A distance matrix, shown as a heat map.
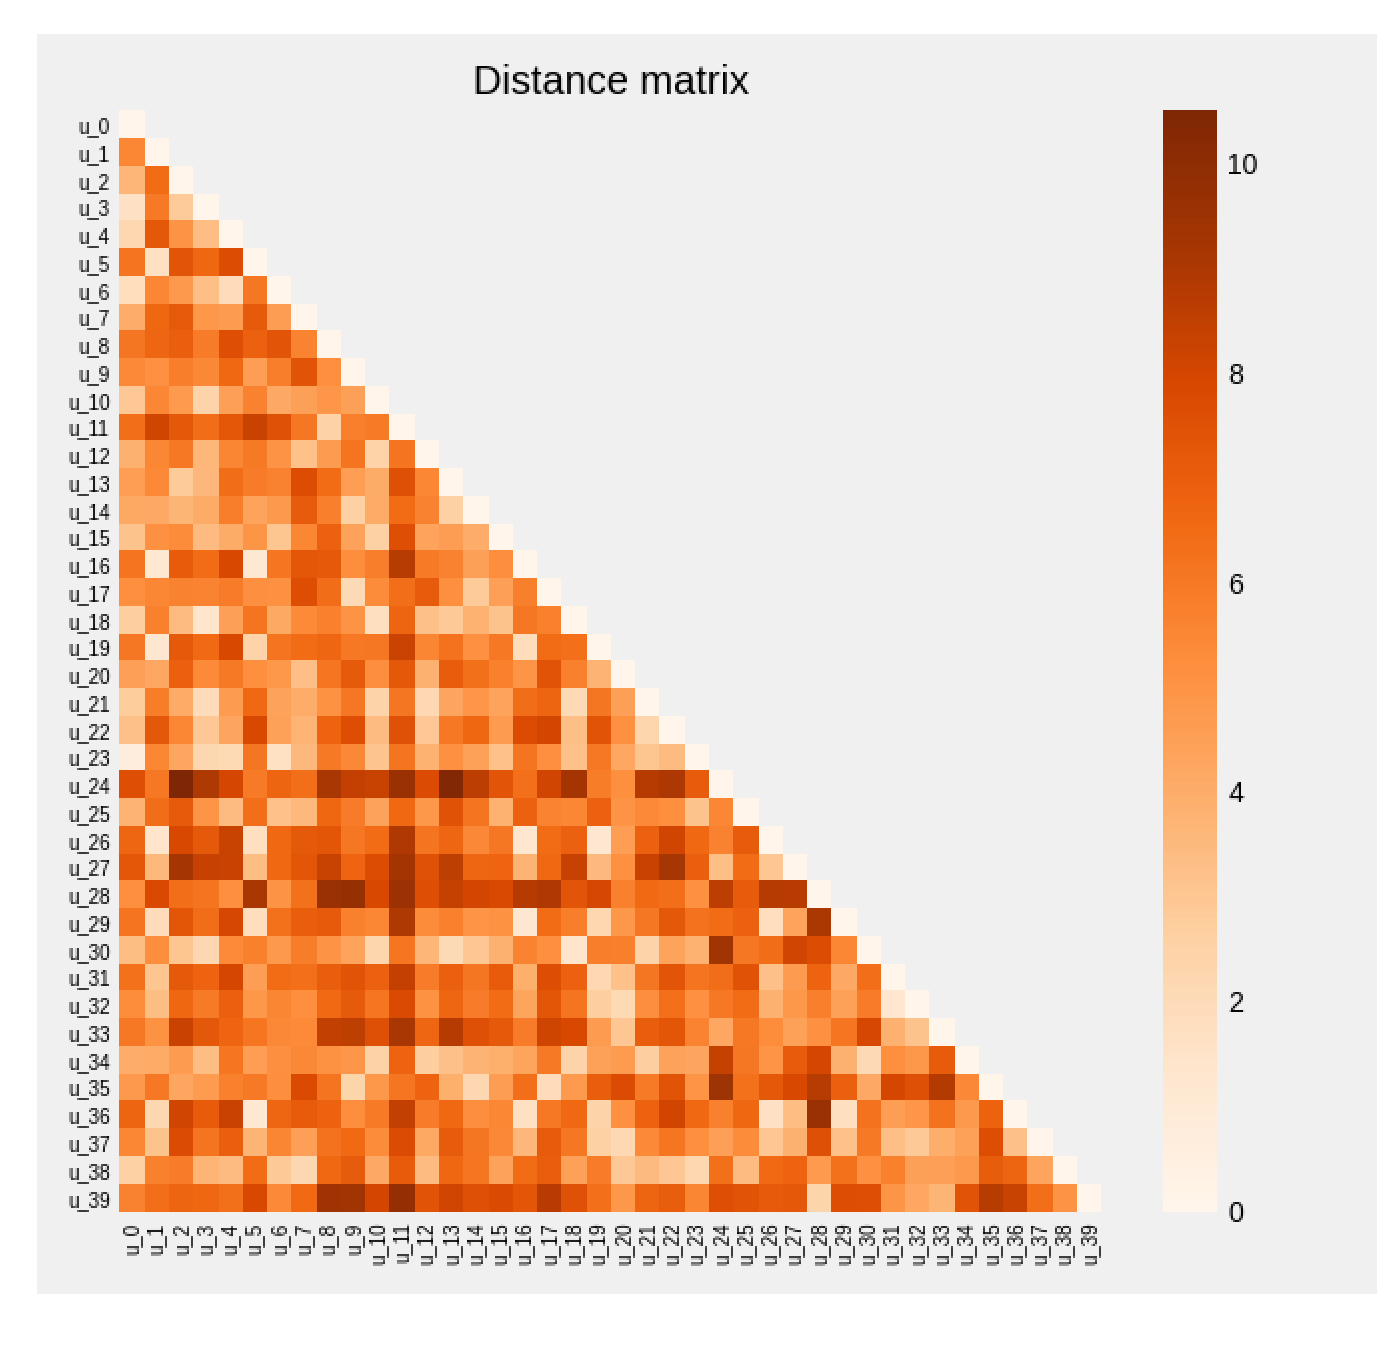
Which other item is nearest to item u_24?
u_27
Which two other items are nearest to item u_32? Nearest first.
u_31, u_20
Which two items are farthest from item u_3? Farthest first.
u_24, u_27
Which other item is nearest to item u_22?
u_21
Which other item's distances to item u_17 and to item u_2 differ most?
u_9
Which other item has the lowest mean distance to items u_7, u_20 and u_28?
u_38
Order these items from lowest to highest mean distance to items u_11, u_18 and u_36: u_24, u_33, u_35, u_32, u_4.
u_35, u_32, u_4, u_33, u_24
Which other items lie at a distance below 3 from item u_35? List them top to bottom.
u_9, u_14, u_17
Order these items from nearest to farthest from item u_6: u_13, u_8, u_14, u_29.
u_14, u_13, u_29, u_8
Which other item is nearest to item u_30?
u_18
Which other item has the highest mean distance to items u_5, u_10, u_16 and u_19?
u_28
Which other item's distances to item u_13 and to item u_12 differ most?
u_7
